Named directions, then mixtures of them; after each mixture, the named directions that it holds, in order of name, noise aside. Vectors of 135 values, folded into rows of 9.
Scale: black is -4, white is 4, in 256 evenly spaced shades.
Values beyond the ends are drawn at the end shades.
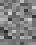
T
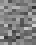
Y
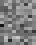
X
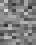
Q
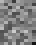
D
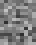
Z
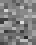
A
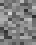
T.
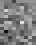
A, T.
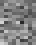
A.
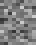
A, D, T.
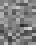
T, X, Y.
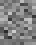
T.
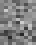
A, T, Z.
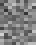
D, Q.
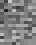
Q, Y.
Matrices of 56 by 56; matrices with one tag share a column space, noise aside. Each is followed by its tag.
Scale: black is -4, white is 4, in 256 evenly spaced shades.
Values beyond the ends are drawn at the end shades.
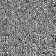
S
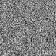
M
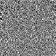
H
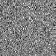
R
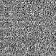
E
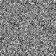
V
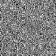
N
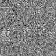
R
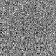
E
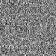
V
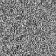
V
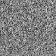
R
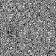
M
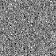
N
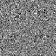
H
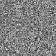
E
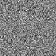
H
